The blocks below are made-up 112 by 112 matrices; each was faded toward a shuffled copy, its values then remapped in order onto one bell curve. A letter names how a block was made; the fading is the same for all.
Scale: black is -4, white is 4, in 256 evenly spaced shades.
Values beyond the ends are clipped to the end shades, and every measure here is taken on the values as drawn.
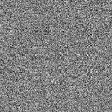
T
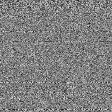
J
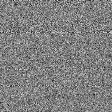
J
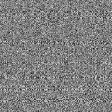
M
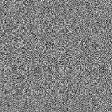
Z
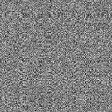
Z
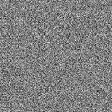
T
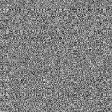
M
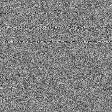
J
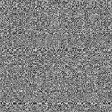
M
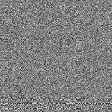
M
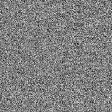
T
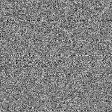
J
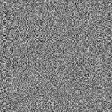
Z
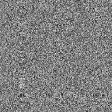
T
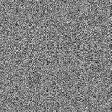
T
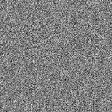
T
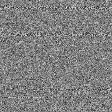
J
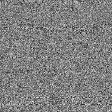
J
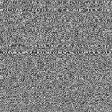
M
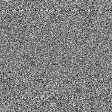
J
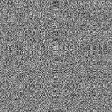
Z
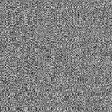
Z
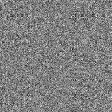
T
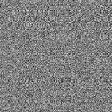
Z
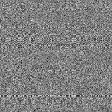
M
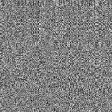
Z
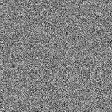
T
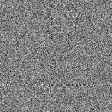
T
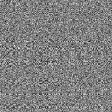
M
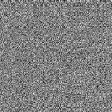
Z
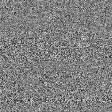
J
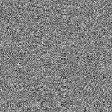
Z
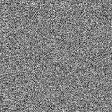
T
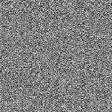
T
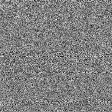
J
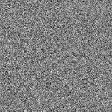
T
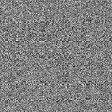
M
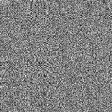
T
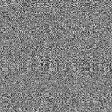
M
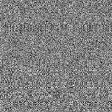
M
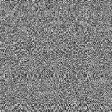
Z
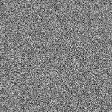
T
